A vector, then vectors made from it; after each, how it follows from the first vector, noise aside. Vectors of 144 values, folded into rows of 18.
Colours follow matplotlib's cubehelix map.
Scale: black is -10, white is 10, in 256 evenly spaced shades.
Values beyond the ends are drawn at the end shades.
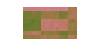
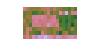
reversed, scaled up.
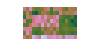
reversed, scaled up.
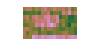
reversed, scaled up.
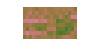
wrapped around, partly zeroed.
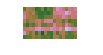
wrapped around, scaled up.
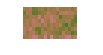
reversed, partly zeroed.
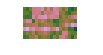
wrapped around, scaled up.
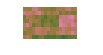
reversed, negated.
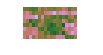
wrapped around, scaled up.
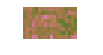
reversed, partly zeroed.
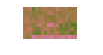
reversed, partly zeroed.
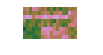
wrapped around, scaled up.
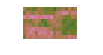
wrapped around.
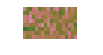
sign-scrambled.
